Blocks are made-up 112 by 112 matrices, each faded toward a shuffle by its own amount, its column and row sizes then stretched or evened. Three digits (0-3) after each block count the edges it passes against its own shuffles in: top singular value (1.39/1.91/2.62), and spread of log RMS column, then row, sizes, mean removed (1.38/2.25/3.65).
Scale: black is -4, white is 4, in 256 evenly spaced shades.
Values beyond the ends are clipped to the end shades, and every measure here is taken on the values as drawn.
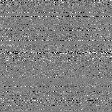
1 0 3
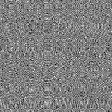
3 0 0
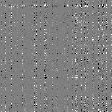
1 3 2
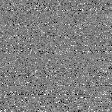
1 0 2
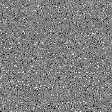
1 0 2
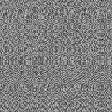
3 1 0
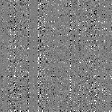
1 3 2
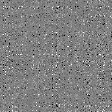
0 2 2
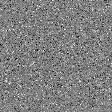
0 0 1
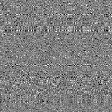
3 0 2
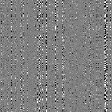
3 3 1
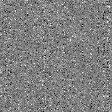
1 2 0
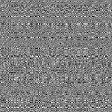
3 1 3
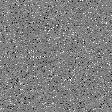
0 0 1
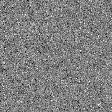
0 1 0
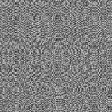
3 2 0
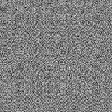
3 0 1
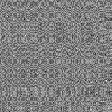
3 0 0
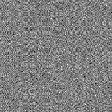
3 1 0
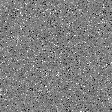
0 0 0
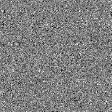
1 1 2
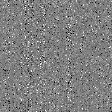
1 2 0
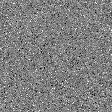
1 0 0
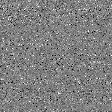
0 0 2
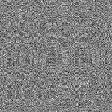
3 0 1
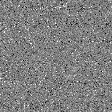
1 0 1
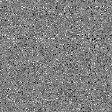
1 1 2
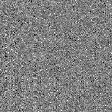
2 1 0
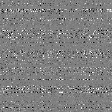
1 1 3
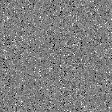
0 2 0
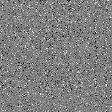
1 1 1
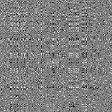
3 2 2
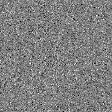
0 1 1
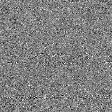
0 0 2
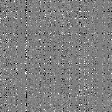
2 3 2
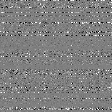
1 1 3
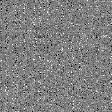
1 2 0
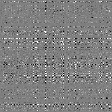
3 2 3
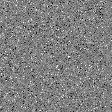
0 1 0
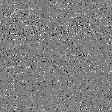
1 1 2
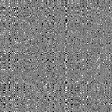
3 2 2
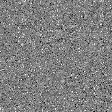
1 1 0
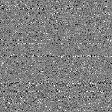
2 0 2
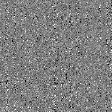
0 2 1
